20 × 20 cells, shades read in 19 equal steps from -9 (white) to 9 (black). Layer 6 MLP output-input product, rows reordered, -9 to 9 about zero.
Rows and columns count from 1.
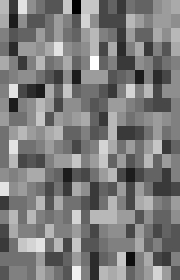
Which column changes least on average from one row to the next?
20
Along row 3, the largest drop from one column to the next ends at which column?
15
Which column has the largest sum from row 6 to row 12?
16
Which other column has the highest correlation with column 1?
10
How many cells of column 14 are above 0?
9
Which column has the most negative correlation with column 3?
17
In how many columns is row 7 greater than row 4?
11
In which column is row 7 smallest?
2
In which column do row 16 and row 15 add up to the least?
13
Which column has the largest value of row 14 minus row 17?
6
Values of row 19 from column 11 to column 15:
6 2 1 -5 8
